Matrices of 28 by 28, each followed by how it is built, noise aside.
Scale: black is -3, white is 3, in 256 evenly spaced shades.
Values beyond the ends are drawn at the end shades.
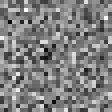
repeating rows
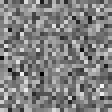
repeating rows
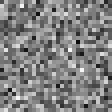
noise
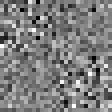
block diagonal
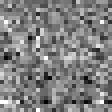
low rank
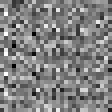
repeating rows
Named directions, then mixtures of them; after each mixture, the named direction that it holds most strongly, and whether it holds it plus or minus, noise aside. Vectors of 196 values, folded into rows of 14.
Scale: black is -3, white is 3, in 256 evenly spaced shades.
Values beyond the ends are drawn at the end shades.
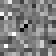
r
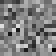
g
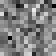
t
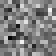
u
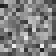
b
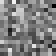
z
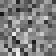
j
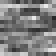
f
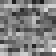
f, plus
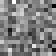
z, plus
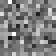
u, plus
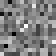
r, minus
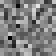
t, plus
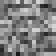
f, minus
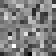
t, minus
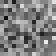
u, plus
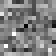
r, plus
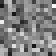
z, minus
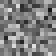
u, minus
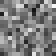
t, minus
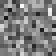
u, plus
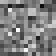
g, minus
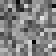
t, plus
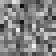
g, minus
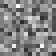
b, plus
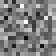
u, plus
